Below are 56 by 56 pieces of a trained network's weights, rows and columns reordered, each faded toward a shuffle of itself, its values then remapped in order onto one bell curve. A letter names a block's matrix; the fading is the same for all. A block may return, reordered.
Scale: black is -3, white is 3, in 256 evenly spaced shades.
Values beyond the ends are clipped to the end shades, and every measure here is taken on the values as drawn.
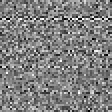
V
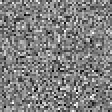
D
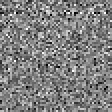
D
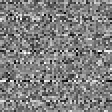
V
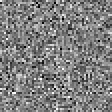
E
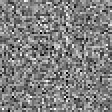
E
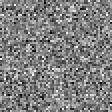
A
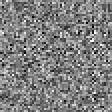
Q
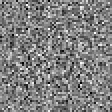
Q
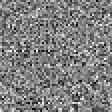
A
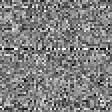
V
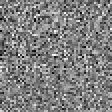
Q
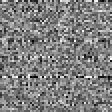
V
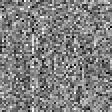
Q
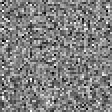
E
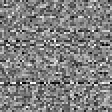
V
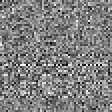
V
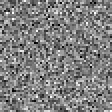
D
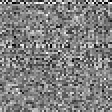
V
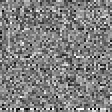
V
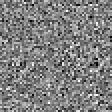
Q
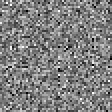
Q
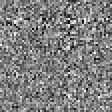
D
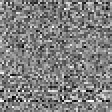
V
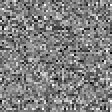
A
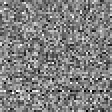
A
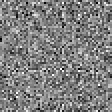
Q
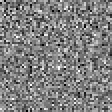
E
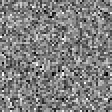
Q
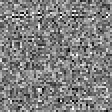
Q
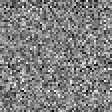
Q
